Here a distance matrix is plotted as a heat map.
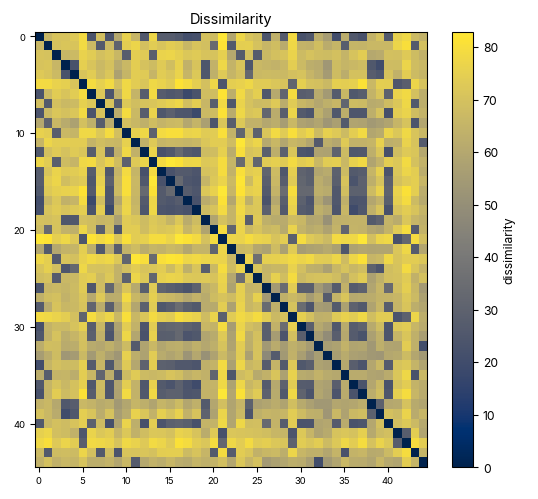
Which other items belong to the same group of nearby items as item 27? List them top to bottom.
33
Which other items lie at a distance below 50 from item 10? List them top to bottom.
2, 13, 23, 25
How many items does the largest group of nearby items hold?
17
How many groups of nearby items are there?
7
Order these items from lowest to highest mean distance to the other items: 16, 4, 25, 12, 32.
12, 16, 32, 4, 25
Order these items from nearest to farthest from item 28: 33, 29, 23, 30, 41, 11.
30, 33, 11, 41, 29, 23
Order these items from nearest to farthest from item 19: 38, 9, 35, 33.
38, 33, 9, 35
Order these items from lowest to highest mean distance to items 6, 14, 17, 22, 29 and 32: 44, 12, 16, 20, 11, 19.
12, 16, 44, 11, 20, 19
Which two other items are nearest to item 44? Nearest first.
32, 11
